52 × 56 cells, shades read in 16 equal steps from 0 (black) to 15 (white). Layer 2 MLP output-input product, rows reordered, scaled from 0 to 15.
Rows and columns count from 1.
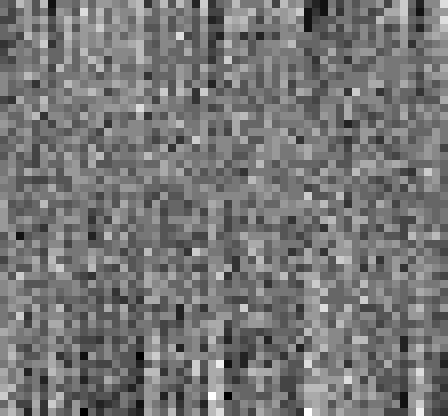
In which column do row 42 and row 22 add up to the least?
31
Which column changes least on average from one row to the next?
30
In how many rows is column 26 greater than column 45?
17
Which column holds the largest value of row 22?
54
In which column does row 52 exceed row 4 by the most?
39
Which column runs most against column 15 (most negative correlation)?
27
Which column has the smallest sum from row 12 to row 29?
44
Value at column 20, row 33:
7
